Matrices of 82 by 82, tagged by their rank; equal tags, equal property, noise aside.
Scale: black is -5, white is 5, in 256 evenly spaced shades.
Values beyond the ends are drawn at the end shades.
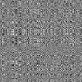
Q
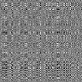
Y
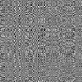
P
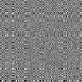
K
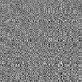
Q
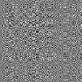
Q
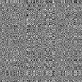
Y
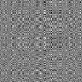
K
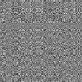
P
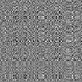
Q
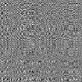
Y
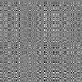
K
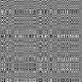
K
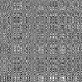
Q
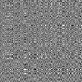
Q
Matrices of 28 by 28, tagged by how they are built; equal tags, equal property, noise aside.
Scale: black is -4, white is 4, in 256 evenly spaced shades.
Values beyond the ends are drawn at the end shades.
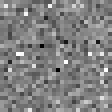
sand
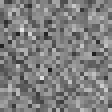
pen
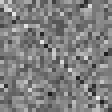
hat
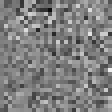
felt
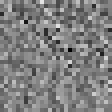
felt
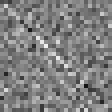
hat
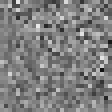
felt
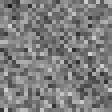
pen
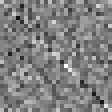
hat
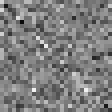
hat
